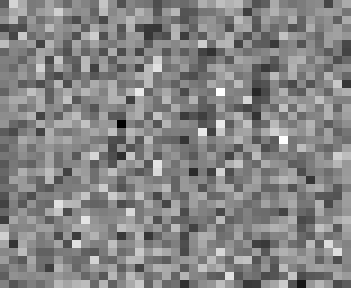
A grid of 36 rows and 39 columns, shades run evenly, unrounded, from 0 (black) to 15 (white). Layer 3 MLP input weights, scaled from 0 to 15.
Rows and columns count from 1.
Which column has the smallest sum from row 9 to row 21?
29
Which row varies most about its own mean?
36
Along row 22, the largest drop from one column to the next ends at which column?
26
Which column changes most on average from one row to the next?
14
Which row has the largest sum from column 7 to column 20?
12
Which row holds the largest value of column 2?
1
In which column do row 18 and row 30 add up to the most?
32
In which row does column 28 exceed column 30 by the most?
13
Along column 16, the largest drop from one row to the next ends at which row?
34
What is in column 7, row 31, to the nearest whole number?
10
